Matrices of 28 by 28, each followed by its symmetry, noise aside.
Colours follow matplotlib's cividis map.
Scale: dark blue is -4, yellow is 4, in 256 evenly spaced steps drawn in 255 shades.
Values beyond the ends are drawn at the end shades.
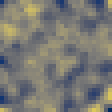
symmetric.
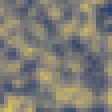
antisymmetric.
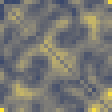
symmetric.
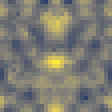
mirrored left to right.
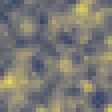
symmetric.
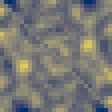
same after a half turn.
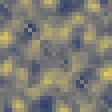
same after a half turn.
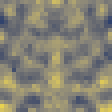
mirrored left to right.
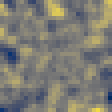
antisymmetric.
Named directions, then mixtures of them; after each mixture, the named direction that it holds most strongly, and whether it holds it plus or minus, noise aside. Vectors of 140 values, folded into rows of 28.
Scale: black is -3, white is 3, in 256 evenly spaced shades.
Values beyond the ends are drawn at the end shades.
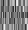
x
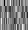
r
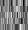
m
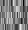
m, plus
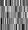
r, minus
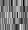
m, plus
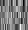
m, plus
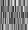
x, plus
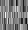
m, plus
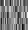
r, minus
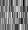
m, plus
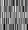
x, minus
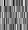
r, plus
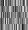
r, minus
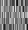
x, minus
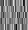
r, minus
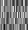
x, minus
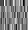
r, minus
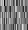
r, plus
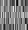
x, minus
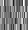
m, minus
